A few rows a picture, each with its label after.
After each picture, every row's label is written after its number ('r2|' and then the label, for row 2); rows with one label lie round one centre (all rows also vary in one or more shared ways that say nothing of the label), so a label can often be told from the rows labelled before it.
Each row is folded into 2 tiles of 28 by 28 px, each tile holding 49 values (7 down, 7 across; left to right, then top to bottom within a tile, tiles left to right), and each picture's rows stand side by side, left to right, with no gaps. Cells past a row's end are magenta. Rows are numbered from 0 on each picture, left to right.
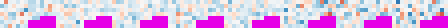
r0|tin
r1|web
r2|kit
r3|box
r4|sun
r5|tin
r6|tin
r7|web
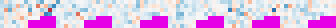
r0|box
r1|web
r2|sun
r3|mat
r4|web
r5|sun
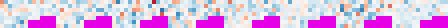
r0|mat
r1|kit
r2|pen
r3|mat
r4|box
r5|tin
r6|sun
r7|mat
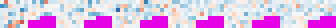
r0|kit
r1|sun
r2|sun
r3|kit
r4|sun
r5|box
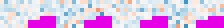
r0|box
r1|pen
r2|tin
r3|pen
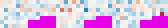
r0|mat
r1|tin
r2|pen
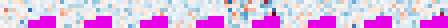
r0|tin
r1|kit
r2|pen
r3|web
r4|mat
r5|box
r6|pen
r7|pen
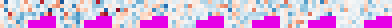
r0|sun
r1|mat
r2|kit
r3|tin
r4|sun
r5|kit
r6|sun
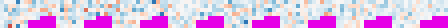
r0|pen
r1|sun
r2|kit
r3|sun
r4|web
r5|web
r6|box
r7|box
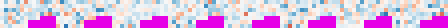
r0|box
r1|kit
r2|sun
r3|tin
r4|tin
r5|kit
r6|sun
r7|tin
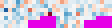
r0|mat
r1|mat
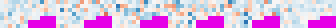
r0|pen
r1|mat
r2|sun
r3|pen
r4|pen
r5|mat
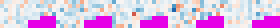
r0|tin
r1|mat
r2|web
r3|sun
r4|sun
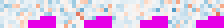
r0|box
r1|web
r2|box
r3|mat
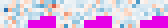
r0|tin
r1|sun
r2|sun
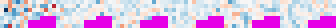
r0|mat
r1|pen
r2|pen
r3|web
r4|kit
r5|mat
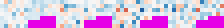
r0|tin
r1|web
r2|tin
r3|sun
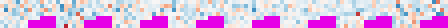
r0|mat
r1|web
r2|kit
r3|sun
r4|web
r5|sun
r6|web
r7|box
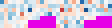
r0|web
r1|tin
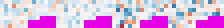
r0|box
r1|mat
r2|kit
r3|sun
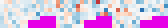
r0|mat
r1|mat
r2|tin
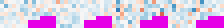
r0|sun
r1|mat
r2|sun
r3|sun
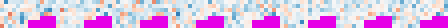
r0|kit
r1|kit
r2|box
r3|pen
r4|mat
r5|web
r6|pen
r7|pen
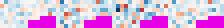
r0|pen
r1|box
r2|sun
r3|box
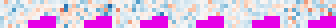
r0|pen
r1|box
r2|kit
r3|pen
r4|tin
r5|pen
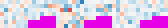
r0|tin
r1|sun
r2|sun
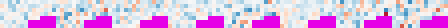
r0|pen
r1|mat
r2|box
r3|kit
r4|kit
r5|kit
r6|pen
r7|pen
